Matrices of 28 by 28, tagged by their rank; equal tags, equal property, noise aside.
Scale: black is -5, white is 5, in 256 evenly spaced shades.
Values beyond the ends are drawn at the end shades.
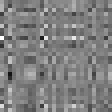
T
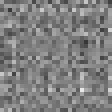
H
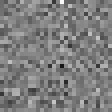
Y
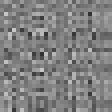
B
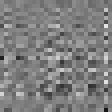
B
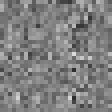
H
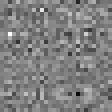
H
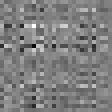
T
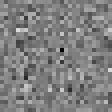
Y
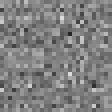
Y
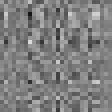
T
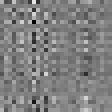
T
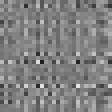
T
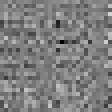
H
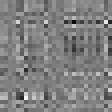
T
